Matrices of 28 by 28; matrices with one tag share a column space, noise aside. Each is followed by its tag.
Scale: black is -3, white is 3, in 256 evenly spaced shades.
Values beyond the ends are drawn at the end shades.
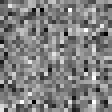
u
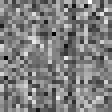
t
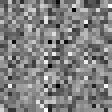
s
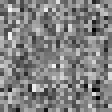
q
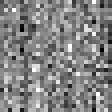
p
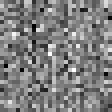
p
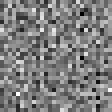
u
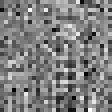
p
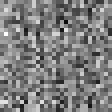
u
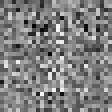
p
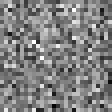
s
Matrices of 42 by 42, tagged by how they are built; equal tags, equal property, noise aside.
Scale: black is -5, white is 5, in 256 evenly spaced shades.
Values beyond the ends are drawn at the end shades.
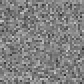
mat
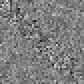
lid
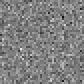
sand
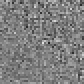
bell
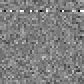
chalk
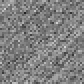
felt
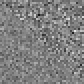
bell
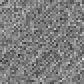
felt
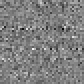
chalk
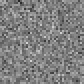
mat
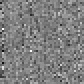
sand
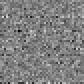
chalk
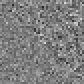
bell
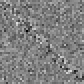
lid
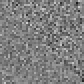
bell
